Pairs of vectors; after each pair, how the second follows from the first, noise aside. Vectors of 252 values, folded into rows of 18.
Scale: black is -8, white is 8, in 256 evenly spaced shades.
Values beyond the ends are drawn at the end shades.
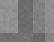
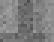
copied.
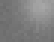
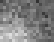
reversed, scaled up.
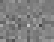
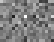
reversed, scaled up.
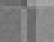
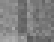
reversed.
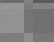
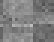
wrapped around, negated.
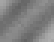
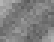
reversed.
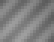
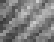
reversed, scaled up.
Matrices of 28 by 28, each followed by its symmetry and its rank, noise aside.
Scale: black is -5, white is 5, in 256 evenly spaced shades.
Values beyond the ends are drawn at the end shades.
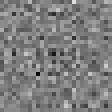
symmetric, rank three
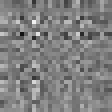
antisymmetric, rank two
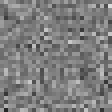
antisymmetric, rank four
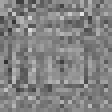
symmetric, rank three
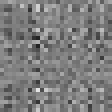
no symmetry, rank two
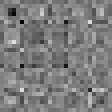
symmetric, rank three
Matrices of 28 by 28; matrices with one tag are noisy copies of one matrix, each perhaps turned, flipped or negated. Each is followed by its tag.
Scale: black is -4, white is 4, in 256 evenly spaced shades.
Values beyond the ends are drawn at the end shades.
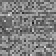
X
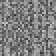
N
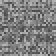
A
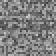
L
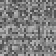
L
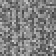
L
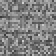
L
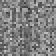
L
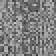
X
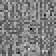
X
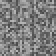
L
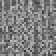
N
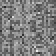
A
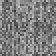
X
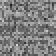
L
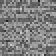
N
